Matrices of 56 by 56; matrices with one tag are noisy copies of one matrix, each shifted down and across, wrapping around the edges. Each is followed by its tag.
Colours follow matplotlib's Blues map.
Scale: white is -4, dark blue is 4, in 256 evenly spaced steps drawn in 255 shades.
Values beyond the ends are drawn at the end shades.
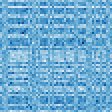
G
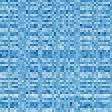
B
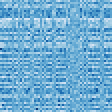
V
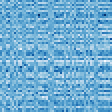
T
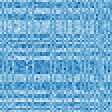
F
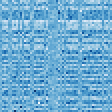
V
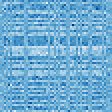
V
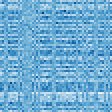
V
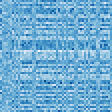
V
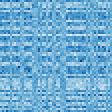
G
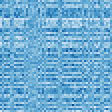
V
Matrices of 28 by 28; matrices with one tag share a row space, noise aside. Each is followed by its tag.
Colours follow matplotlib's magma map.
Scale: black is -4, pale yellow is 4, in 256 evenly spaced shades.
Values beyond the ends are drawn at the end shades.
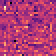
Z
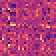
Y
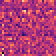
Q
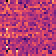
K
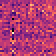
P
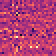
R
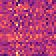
R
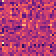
Q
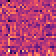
Y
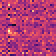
Y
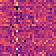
R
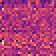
Q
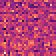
Z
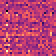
K
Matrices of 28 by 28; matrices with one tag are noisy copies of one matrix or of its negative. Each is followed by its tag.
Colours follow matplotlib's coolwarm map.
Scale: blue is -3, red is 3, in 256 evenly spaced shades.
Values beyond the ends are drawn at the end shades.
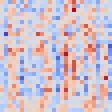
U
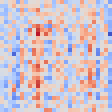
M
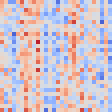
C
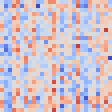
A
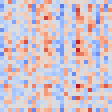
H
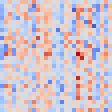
H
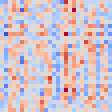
U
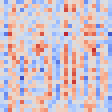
U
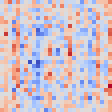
M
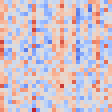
H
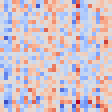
A
